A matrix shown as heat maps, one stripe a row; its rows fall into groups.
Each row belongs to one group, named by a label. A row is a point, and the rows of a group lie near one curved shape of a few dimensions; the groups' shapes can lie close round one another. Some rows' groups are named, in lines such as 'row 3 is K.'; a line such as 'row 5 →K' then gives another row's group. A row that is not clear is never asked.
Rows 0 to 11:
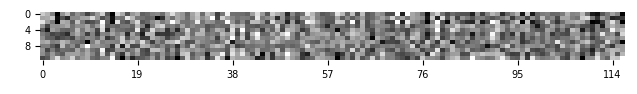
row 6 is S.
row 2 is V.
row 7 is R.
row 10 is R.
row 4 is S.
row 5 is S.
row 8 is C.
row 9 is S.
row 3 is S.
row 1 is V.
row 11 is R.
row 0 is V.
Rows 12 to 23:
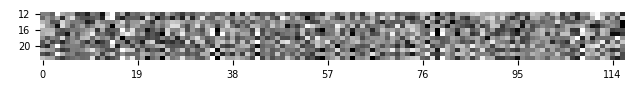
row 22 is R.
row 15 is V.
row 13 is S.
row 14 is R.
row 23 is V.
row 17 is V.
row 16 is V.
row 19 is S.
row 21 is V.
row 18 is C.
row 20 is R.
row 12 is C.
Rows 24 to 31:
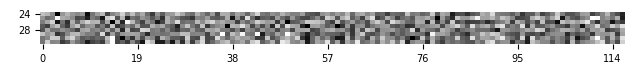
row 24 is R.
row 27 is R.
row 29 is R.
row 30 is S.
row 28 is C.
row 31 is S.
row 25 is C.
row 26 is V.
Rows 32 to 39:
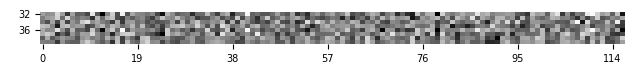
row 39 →C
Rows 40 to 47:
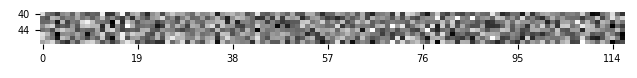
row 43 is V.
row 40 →V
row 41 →S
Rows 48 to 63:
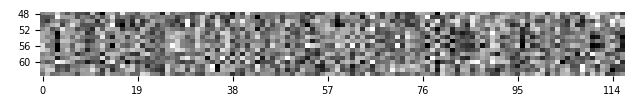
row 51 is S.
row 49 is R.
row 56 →V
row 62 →V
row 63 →C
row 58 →C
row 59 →R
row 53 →R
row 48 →C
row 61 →V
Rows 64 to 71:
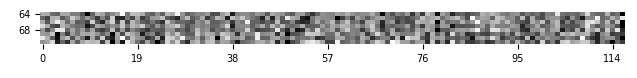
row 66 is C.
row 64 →R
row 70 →V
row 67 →R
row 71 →V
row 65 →R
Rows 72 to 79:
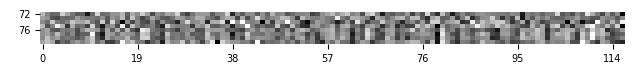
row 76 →C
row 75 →C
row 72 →R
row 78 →C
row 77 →C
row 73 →S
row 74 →R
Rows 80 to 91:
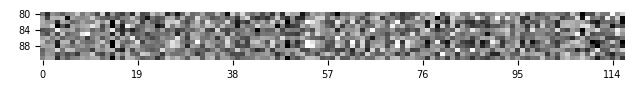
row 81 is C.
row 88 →V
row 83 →V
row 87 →V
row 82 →V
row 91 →V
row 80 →S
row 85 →C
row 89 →S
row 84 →R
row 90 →C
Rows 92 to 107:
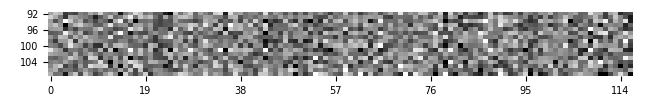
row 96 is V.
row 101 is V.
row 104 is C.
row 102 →S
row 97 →R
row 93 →R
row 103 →C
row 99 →C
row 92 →V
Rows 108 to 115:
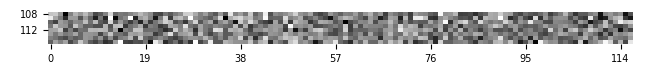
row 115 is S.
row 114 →S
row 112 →V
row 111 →S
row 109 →V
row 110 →S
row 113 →S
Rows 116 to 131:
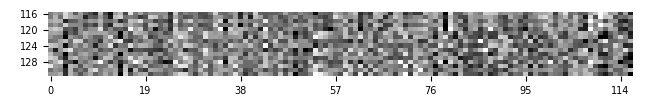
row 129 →V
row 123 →S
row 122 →V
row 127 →R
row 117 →C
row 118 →V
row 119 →C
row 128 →V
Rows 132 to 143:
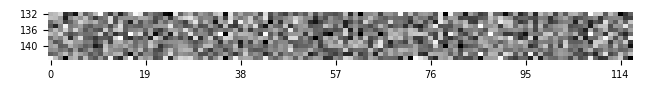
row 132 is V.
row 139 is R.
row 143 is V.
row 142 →S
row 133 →R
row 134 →R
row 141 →S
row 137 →V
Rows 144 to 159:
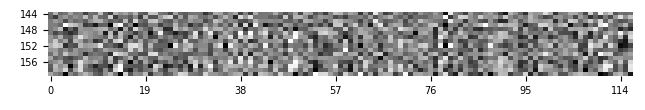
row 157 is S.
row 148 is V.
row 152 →V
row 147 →C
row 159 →V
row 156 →R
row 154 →C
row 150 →R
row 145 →S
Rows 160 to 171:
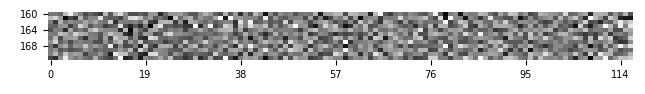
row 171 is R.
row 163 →S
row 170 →C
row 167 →S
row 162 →S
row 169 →S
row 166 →C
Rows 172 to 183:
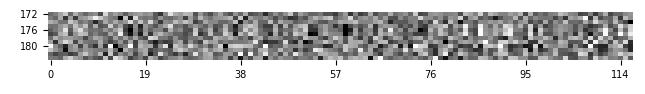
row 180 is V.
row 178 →C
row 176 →S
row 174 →R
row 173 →C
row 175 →S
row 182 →S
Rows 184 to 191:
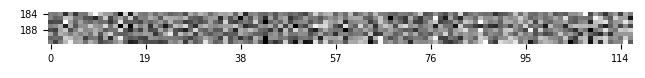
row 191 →C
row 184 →C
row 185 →R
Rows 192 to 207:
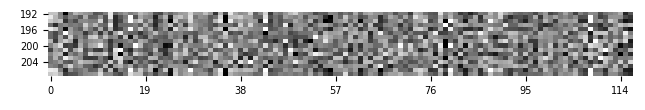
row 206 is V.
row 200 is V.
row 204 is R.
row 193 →V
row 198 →C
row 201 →S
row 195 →S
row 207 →V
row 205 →R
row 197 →R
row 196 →V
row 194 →V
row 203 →C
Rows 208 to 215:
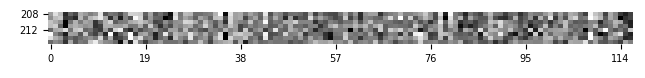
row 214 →V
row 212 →S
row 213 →V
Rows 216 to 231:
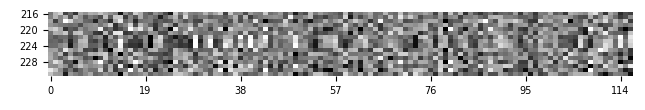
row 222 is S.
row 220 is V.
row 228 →V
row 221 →S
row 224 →S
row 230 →V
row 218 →C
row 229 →R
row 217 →S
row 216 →V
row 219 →S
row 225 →C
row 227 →R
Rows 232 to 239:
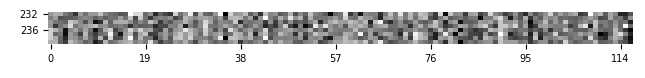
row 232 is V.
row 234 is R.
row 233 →S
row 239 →R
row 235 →C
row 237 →V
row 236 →R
